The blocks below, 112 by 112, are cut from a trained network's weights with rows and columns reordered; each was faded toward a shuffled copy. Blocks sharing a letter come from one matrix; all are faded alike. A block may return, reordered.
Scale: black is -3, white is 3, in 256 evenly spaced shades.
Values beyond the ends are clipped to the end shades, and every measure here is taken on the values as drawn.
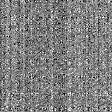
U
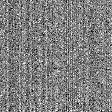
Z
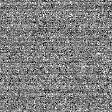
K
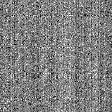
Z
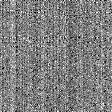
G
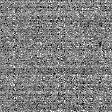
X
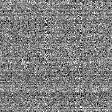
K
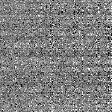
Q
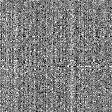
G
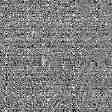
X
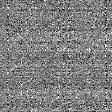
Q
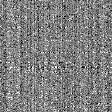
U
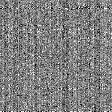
G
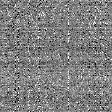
Q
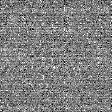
K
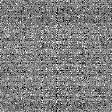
X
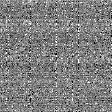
Q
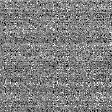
X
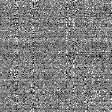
Q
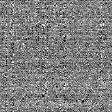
Q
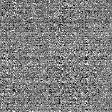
K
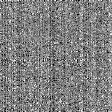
U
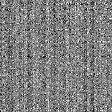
U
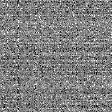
X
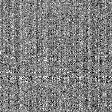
U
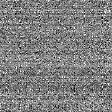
K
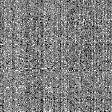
U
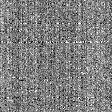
G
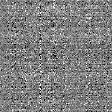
X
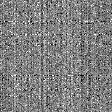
U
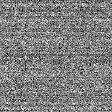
K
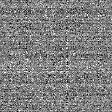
K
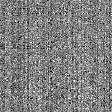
U
